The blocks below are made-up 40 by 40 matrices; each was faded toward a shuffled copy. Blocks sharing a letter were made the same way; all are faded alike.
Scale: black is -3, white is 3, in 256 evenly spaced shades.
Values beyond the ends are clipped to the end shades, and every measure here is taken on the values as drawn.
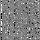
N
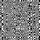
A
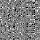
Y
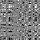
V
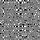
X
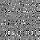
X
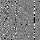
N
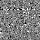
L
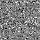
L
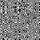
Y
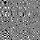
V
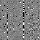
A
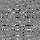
X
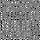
X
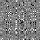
V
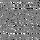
X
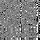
A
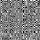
A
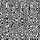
Y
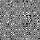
X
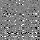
X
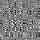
V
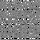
X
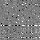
X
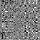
Y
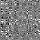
V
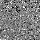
L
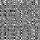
A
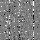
N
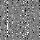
N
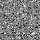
L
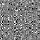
Y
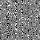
N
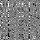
V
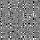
A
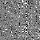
N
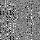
N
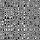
V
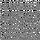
X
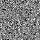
L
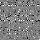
X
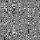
A
